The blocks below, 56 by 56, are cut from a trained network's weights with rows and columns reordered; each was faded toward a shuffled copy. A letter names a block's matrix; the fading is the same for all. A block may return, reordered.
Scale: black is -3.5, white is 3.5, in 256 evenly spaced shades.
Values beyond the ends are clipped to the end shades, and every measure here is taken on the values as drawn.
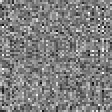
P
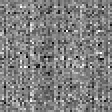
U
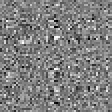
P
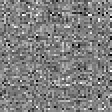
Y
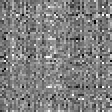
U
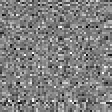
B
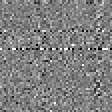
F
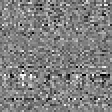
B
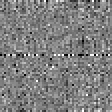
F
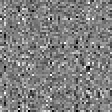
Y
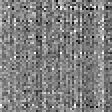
U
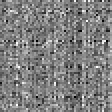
U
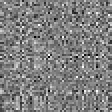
P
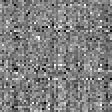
U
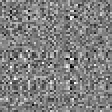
P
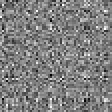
P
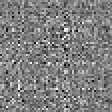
Y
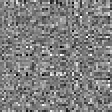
P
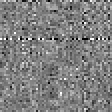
F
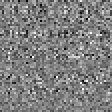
B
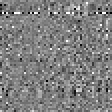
F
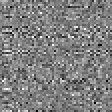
B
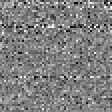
B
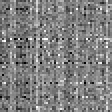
U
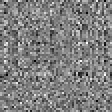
P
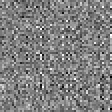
P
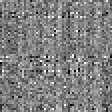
U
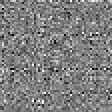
Y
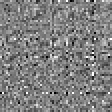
F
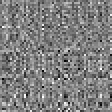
P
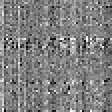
U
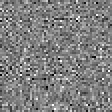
Y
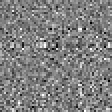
Y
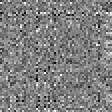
Y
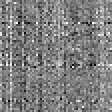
U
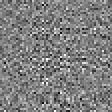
P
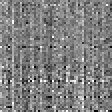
U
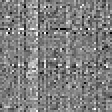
U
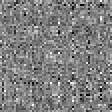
Y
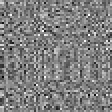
P
